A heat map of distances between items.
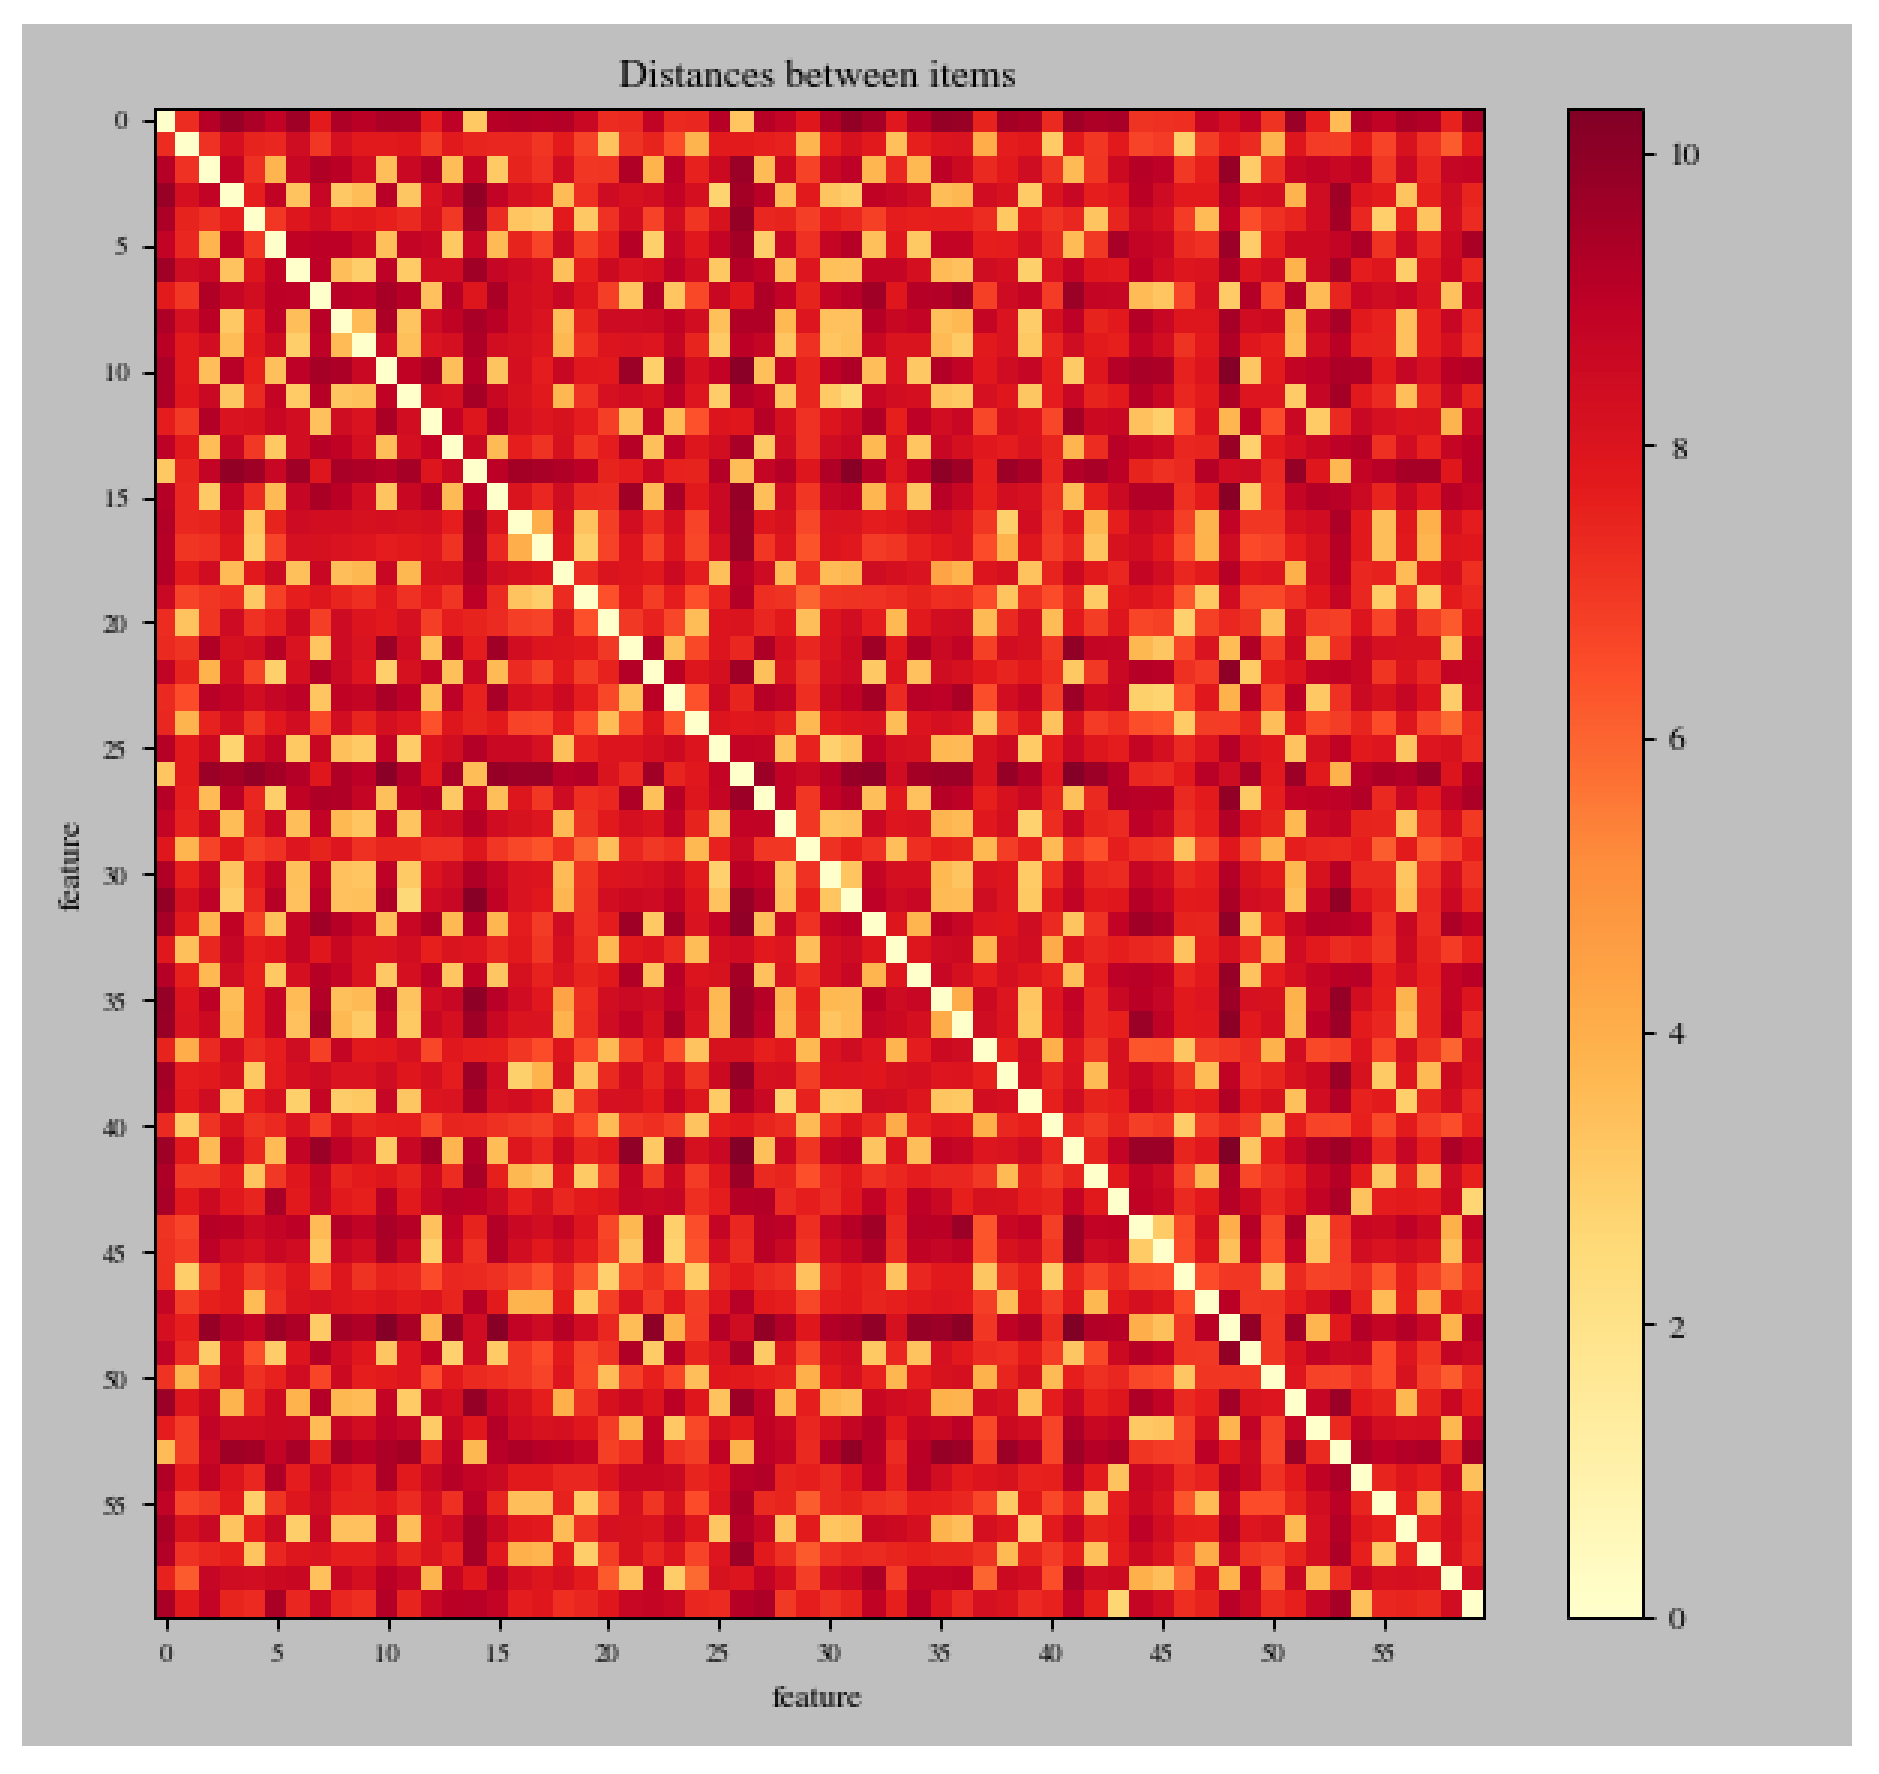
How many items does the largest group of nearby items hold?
15
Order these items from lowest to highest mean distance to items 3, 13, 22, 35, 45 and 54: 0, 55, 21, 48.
55, 21, 48, 0
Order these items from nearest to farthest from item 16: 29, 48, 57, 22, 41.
57, 29, 22, 41, 48
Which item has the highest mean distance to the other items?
26
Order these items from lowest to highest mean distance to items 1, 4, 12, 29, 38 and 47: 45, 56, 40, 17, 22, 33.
17, 40, 33, 45, 22, 56
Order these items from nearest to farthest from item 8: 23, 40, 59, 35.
35, 59, 40, 23
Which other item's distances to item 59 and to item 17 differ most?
43
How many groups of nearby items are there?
7
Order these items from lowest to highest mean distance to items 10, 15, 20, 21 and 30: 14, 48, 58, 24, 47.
24, 58, 47, 48, 14
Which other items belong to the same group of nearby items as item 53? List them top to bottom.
0, 14, 26
